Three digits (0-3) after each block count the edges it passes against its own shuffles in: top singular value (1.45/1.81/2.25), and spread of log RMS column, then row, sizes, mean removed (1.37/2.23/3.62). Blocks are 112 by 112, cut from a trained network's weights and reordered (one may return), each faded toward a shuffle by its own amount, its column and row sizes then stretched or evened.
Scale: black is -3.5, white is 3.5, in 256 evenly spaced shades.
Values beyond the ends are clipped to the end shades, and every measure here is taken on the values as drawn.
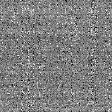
1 2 0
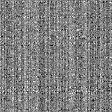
3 0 2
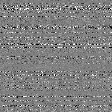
1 1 3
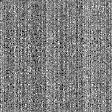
3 1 2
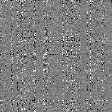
0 3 2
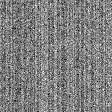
3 0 0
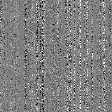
1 3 0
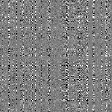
3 3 2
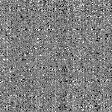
1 0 2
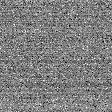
1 0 0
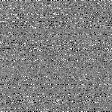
0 0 3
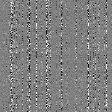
1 3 0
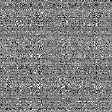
2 2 2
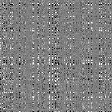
3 3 2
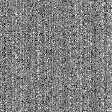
2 1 1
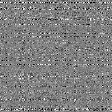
1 2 3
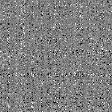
0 2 2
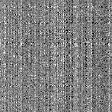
3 2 2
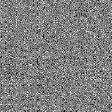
1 2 2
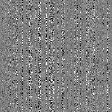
2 3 1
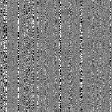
3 3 0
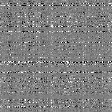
1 1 3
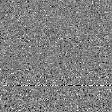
2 1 2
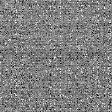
1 2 0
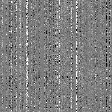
3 3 1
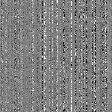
3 3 1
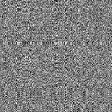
3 2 1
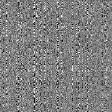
2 3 1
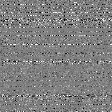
0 0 3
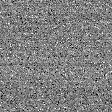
0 0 0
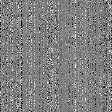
2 3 1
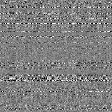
3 0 3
